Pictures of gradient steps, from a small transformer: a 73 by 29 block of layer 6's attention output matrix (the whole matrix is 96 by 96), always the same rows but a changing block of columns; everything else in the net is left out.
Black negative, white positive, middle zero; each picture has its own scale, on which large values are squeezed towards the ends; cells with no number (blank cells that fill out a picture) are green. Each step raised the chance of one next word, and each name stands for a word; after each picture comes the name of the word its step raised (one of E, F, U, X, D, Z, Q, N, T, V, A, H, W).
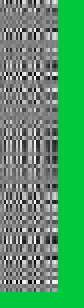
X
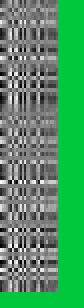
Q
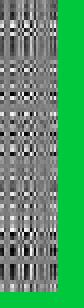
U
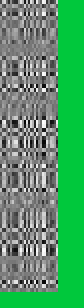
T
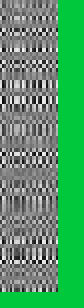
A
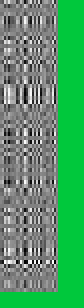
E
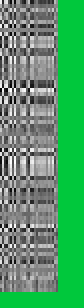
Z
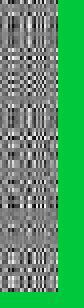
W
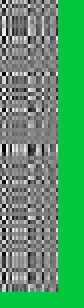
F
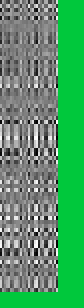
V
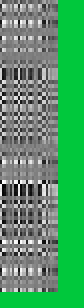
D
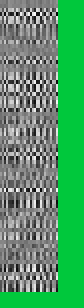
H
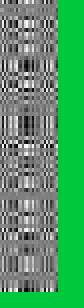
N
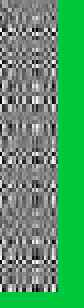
A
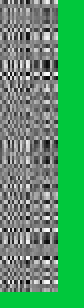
X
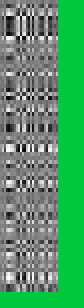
F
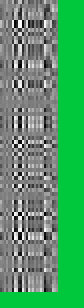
N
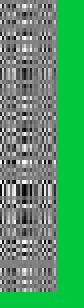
D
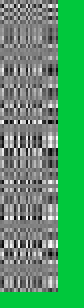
V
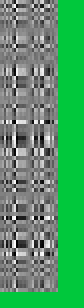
V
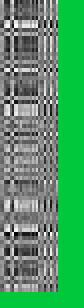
U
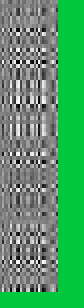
A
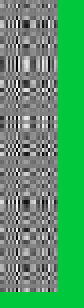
N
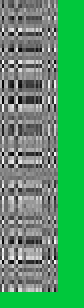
A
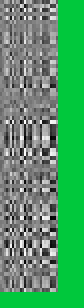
V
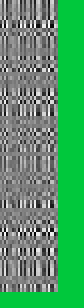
U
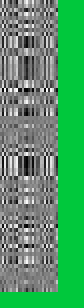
Z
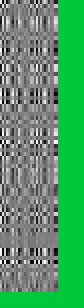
E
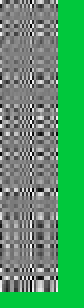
H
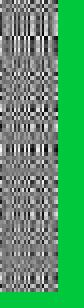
F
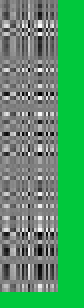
U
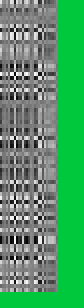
X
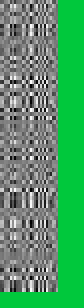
H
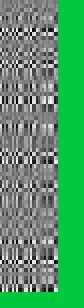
A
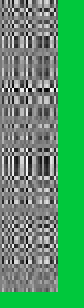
Z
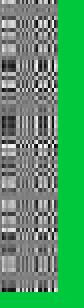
N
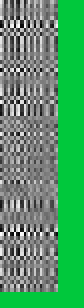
U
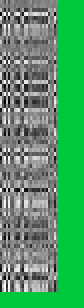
H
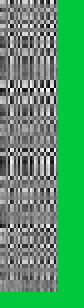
Z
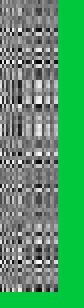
A
